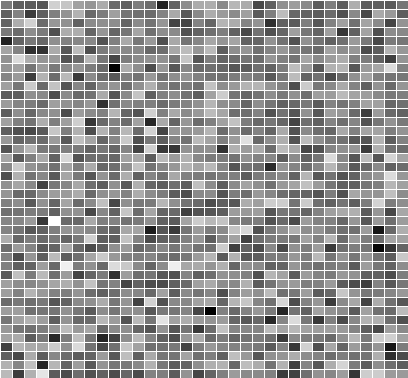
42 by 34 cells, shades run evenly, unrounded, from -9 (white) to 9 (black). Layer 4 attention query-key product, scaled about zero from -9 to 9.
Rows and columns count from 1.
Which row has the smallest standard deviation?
12
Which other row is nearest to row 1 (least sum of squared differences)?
32
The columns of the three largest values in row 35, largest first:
18, 24, 17
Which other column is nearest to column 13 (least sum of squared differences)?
22
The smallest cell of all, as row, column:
25, 5
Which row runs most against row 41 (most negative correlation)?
9
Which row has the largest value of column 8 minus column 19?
28
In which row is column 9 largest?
38
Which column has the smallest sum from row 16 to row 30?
11
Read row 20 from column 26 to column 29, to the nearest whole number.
-4 3 1 3
